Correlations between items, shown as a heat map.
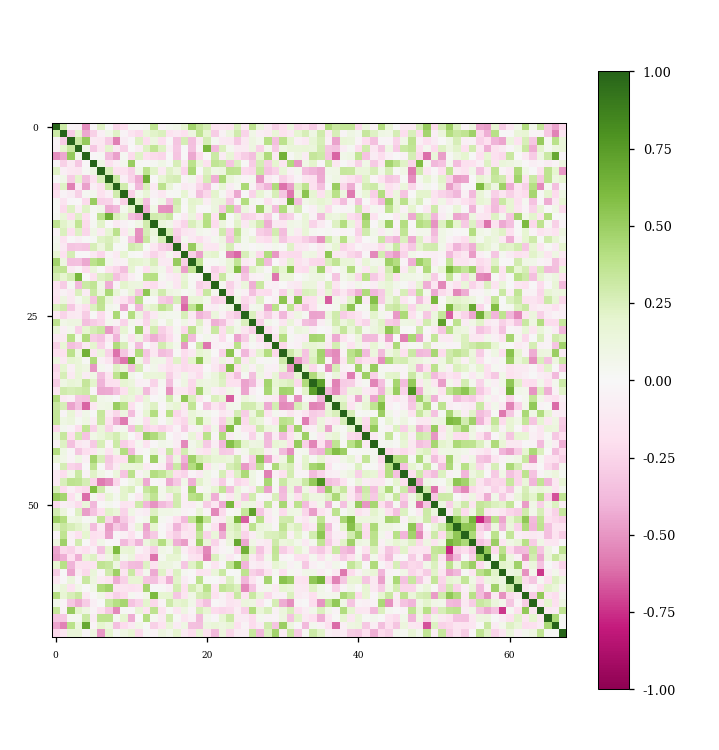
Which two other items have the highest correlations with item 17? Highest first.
36, 28
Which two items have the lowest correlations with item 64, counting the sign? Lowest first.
59, 8
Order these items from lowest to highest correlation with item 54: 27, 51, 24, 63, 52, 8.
51, 63, 8, 27, 24, 52
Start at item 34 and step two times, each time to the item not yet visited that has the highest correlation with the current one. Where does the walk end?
47
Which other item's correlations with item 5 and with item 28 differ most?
48
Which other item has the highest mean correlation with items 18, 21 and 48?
5
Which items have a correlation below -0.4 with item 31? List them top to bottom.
8, 9, 32, 37, 43, 63
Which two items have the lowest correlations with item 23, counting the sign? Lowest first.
36, 17
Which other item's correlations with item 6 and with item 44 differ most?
10
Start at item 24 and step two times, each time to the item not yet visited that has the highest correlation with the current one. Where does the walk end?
52
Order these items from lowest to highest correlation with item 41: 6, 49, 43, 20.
43, 6, 49, 20
